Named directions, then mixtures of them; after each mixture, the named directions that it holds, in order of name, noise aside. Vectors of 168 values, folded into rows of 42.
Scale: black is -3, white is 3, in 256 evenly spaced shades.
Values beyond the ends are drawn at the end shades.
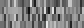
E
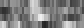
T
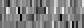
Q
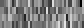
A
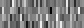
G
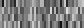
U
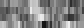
T.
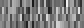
A, E, G.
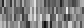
G, T, U.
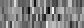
E.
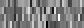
E.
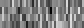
A, G.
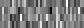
G.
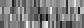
G, T.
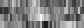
G, T.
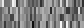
A, G, U.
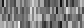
T, U.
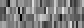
Q, T.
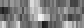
T.
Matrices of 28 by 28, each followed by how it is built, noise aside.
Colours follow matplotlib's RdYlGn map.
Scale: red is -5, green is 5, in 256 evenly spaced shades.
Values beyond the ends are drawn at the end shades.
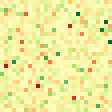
sparse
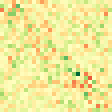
banded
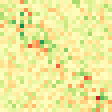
banded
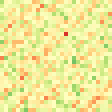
Hankel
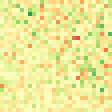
upper triangular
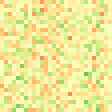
repeating rows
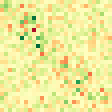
banded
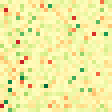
sparse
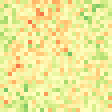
smooth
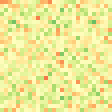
repeating columns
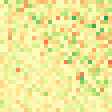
upper triangular
